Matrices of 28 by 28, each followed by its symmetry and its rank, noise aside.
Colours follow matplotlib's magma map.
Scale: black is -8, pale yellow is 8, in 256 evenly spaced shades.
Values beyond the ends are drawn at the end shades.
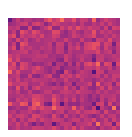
symmetric, rank four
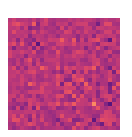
symmetric, rank four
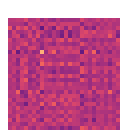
no symmetry, rank three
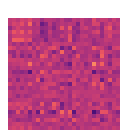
no symmetry, rank four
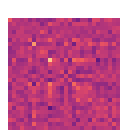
symmetric, rank three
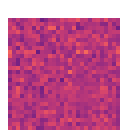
antisymmetric, rank four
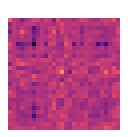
symmetric, rank three
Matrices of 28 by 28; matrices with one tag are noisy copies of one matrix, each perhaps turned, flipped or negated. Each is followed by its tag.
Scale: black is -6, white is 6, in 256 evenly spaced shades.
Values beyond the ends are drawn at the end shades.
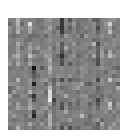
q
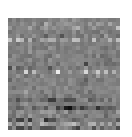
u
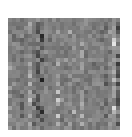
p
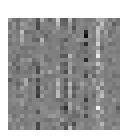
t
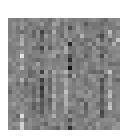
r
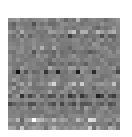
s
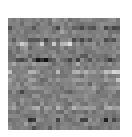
q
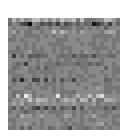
p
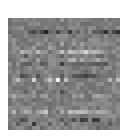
r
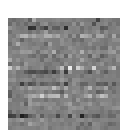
r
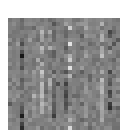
r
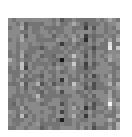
s
